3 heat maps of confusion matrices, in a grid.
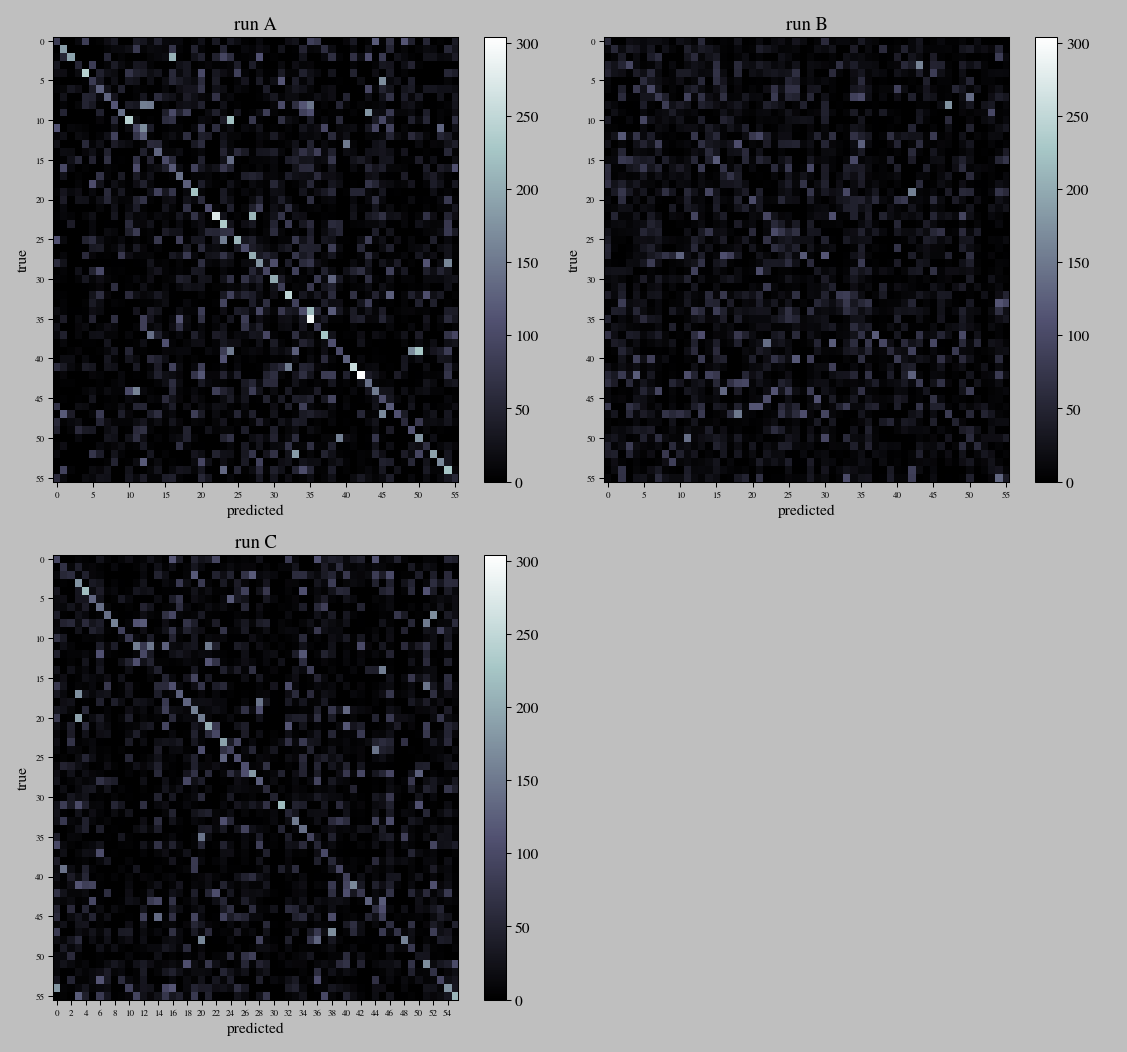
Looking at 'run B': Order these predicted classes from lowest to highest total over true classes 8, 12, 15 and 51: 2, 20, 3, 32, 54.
32, 54, 20, 3, 2
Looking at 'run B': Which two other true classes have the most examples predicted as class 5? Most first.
10, 16
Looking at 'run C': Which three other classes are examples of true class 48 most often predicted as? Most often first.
20, 36, 28
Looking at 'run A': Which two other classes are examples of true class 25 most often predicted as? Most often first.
23, 0
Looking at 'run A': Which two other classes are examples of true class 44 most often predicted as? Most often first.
11, 10
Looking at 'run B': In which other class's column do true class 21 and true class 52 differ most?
8
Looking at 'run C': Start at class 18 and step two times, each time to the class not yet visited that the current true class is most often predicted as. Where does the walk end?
36
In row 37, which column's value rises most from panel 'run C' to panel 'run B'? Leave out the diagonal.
13
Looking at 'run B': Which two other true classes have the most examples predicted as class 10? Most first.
27, 47
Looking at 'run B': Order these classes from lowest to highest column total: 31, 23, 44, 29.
44, 29, 31, 23
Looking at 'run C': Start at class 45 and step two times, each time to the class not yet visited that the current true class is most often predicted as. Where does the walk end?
35
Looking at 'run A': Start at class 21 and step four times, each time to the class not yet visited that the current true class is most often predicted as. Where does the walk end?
32
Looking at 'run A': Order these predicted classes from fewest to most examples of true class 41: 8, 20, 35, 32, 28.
28, 8, 35, 20, 32
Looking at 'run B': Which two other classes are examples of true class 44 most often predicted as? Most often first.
16, 23
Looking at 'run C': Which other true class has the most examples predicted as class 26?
27
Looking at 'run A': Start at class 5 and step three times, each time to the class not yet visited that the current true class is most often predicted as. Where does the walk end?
15
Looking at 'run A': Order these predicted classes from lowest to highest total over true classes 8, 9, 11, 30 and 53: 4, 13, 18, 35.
4, 18, 13, 35
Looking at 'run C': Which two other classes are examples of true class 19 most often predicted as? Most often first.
40, 28
